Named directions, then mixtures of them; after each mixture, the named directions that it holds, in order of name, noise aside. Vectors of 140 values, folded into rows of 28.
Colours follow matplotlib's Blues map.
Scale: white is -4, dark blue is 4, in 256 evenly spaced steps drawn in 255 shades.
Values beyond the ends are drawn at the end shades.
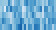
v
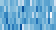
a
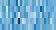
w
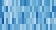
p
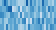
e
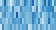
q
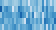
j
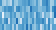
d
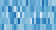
d, e, w.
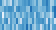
d.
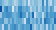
j.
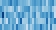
d.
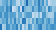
a, e, q.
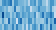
d.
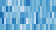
e, p.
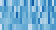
q.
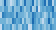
q.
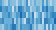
j.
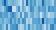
e.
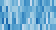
a, p.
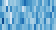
p, v.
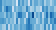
a, j, w.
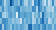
q.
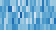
e, j, w.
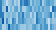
p.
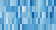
a, q, v.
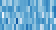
d.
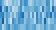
j, p.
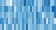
d, p, q.
